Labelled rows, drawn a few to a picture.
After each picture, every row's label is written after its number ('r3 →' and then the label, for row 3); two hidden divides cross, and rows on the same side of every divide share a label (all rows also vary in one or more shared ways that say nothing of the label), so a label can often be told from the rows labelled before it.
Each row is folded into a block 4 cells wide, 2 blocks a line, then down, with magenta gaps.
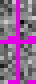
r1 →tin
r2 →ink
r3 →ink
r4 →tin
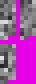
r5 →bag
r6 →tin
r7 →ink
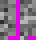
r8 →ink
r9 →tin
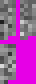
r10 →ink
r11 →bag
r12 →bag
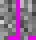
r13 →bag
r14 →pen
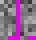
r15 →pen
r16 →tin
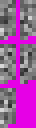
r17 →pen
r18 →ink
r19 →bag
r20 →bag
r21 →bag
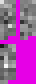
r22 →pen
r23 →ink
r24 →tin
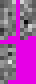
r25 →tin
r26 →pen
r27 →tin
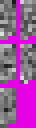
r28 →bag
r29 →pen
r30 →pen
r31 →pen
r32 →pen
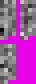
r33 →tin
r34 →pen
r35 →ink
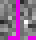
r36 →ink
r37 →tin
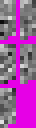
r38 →ink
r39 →pen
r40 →bag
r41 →bag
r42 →pen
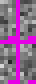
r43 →pen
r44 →tin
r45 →bag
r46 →pen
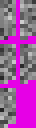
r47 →tin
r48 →bag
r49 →ink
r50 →ink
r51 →ink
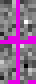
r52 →tin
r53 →tin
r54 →tin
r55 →pen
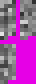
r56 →pen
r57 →bag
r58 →ink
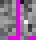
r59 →tin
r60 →tin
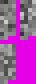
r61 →tin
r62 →ink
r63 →pen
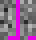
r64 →ink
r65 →pen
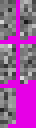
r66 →bag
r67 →pen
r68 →pen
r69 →pen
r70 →ink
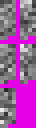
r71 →tin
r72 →pen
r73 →bag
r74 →pen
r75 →bag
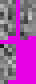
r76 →bag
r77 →ink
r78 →tin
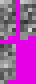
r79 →pen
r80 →pen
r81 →tin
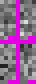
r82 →pen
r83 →bag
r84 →ink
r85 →tin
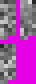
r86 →bag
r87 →pen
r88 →tin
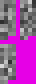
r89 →ink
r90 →pen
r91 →bag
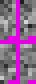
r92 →tin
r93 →tin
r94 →pen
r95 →pen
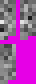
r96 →bag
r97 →bag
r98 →tin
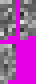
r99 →pen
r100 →bag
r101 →pen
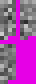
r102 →pen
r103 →ink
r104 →bag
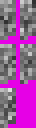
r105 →pen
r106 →pen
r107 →pen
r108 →pen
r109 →pen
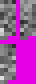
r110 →bag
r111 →ink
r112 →bag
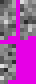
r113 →tin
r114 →pen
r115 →bag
